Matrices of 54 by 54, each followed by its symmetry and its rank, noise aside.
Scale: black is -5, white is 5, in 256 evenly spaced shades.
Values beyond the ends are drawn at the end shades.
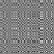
no symmetry, rank two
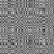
no symmetry, rank two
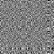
no symmetry, rank three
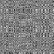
no symmetry, rank three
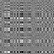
no symmetry, rank one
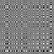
symmetric, rank one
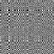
no symmetry, rank one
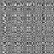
no symmetry, rank three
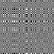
no symmetry, rank one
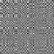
symmetric, rank two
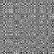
symmetric, rank three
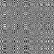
no symmetry, rank two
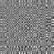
symmetric, rank three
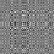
antisymmetric, rank two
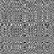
no symmetry, rank three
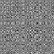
symmetric, rank three
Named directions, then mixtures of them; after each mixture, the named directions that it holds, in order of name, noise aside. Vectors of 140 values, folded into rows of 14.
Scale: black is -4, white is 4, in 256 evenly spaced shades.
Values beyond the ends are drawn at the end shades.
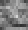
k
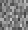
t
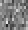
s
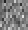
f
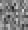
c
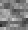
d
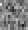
c, d, s.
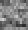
d, k.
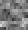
d.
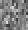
c, s.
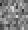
c, k, t.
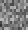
d, s, t.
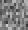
c, f, s.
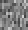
c, f, t.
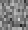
k, t.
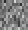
f.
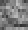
k.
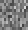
c, s, t.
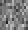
s.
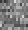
c, f, k.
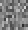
c, s, t.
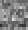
d, k, s.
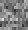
c, d, t.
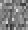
s.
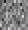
f.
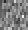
f, t.
